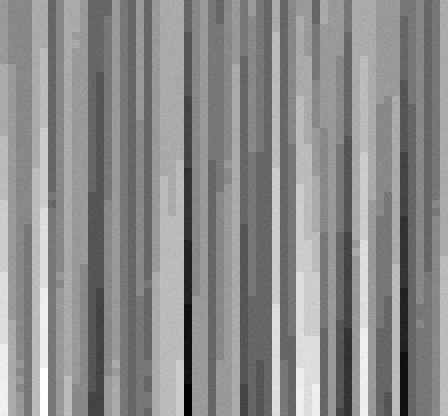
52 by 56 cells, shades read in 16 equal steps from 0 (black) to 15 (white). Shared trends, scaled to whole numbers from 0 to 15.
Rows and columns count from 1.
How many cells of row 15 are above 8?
25
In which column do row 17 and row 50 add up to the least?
24
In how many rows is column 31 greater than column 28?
3
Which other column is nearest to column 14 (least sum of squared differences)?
28
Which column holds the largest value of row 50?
6
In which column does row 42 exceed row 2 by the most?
40
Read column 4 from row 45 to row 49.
7 7 7 7 7
